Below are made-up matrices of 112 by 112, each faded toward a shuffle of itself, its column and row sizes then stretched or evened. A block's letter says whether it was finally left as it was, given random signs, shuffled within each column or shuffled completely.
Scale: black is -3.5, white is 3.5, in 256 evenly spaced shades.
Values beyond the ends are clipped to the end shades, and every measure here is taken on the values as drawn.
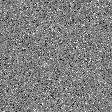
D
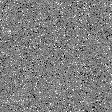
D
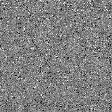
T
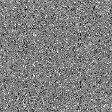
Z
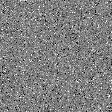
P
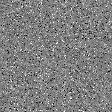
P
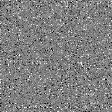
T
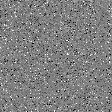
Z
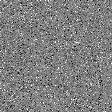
P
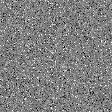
P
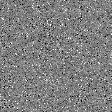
Z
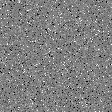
D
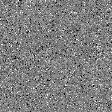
Z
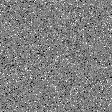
D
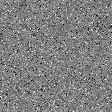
D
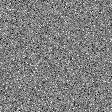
D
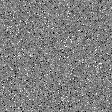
D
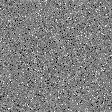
D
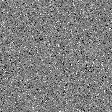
D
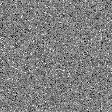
P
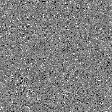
T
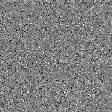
T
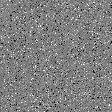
P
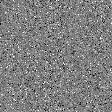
P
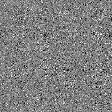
T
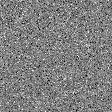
D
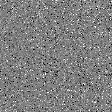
Z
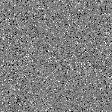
Z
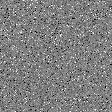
D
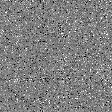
Z
